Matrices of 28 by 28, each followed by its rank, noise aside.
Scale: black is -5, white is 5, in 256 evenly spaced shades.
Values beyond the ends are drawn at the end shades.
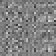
three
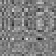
two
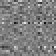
three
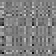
two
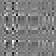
two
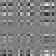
one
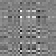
one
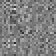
five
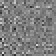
three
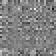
five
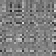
two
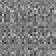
four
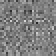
four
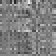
three
